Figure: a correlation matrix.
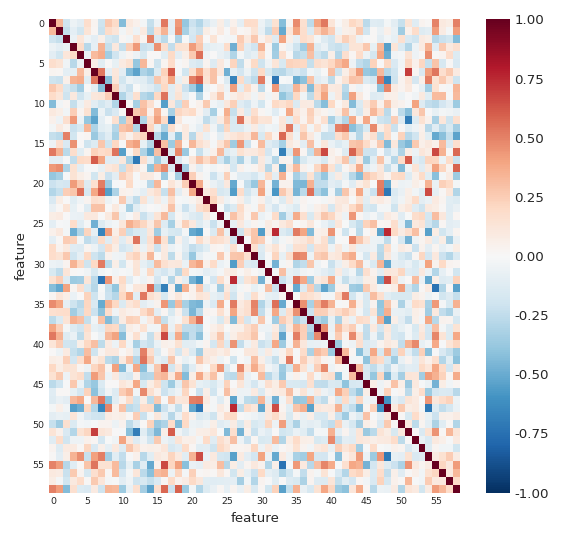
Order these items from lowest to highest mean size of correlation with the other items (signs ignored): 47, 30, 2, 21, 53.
53, 2, 30, 47, 21
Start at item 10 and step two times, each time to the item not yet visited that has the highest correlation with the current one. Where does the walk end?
40
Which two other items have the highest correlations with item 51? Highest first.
6, 17
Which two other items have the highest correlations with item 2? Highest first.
14, 33
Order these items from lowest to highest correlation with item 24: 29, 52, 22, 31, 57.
57, 31, 22, 52, 29
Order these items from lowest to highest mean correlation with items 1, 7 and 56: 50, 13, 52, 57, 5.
50, 13, 5, 52, 57
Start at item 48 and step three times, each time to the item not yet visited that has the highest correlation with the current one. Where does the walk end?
35
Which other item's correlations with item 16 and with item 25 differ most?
55
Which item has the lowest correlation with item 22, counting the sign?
12
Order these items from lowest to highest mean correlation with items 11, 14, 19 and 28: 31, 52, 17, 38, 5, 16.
16, 17, 52, 38, 5, 31
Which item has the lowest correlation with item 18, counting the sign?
33
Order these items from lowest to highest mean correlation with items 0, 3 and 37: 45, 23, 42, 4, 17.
17, 23, 42, 45, 4
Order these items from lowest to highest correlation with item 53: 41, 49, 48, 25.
48, 49, 25, 41
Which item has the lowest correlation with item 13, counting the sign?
43
